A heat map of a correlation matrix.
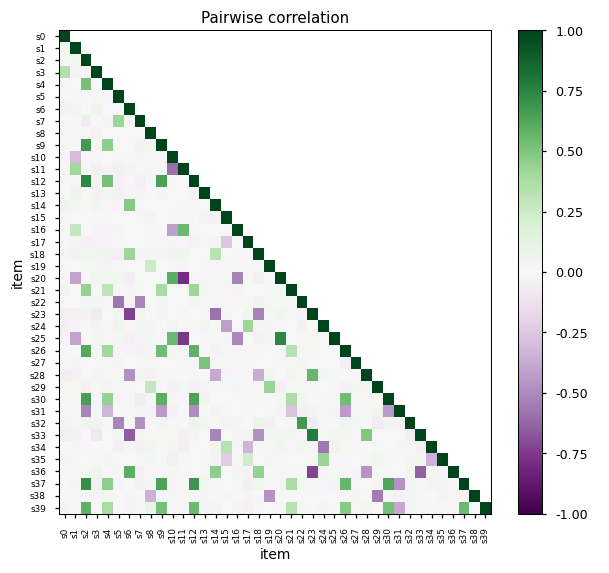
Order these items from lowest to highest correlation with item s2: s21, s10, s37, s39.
s10, s21, s39, s37
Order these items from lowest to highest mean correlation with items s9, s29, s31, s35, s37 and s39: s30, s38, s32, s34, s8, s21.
s38, s34, s32, s8, s21, s30
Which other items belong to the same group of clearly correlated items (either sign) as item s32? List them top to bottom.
s5, s7, s22
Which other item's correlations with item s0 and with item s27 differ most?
s13
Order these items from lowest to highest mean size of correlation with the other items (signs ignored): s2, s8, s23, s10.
s8, s10, s23, s2
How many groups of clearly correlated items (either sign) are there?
8
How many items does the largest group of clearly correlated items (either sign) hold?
10
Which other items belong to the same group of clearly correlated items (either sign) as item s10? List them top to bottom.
s1, s11, s16, s20, s25
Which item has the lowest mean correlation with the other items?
s31
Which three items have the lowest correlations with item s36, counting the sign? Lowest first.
s23, s33, s28
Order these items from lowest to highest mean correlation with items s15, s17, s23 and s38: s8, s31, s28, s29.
s29, s8, s31, s28
